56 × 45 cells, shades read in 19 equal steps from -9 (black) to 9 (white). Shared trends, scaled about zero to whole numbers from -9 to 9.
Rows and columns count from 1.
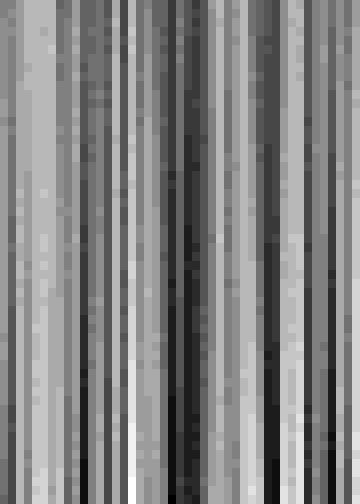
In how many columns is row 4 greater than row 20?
13
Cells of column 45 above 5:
25
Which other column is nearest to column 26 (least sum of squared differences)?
16
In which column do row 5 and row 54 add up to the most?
17
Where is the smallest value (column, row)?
22, 56
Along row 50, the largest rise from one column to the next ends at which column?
36
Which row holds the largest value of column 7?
6
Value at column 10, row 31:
2
